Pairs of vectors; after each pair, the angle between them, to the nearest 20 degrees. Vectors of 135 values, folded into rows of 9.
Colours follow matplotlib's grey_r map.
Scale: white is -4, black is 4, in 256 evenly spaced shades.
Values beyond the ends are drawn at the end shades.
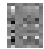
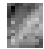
120 degrees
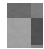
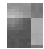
160 degrees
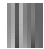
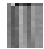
80 degrees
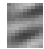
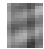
140 degrees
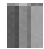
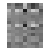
100 degrees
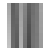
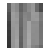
160 degrees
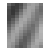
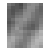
40 degrees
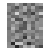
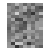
20 degrees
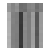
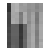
80 degrees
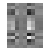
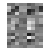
40 degrees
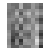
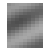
100 degrees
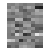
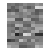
160 degrees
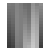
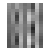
80 degrees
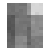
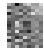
60 degrees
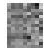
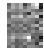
160 degrees
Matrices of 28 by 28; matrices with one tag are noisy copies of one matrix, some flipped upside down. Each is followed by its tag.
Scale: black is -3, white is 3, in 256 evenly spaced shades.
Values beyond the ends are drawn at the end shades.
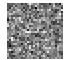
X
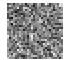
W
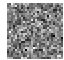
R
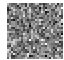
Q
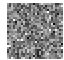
R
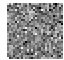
R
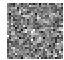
X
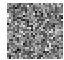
R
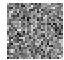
W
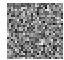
Q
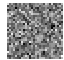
R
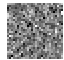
R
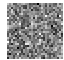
W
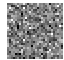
Q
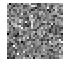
W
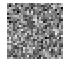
R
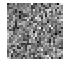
W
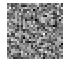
Q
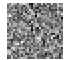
R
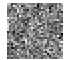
W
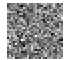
R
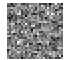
X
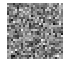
Q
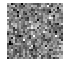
W
